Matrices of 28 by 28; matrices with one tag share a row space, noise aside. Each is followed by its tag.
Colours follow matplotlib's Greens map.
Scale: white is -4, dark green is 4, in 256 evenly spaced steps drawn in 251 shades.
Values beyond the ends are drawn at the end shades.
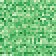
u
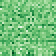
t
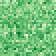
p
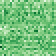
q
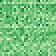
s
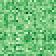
p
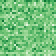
p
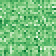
q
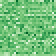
p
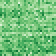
q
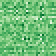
s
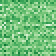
q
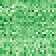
u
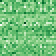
u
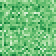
q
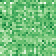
u
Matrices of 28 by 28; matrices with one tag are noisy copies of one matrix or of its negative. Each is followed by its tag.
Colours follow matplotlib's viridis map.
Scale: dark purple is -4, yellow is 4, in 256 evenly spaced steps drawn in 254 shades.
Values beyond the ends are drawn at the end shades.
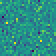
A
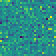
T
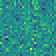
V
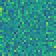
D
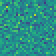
V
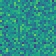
V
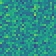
V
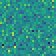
A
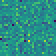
T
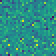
V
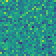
T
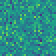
A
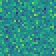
V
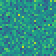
V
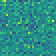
T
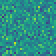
A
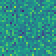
A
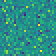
A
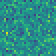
A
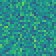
V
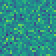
A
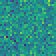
T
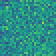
T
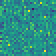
D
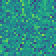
V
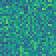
T
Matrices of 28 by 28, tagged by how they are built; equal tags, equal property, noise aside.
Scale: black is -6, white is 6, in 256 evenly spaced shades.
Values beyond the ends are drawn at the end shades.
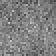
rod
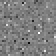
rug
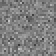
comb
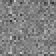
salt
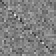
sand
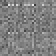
salt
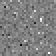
rug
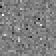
rug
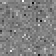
rug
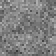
rod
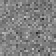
salt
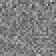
comb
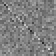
sand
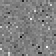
rug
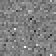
rug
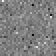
rug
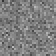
comb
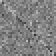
sand
